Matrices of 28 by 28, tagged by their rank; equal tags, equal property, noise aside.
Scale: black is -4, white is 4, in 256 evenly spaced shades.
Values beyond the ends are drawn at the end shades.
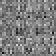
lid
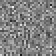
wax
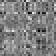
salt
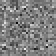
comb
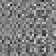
lid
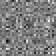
salt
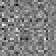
lid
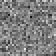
wax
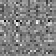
lid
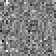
wax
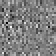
comb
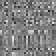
lid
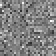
wax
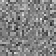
wax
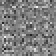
comb
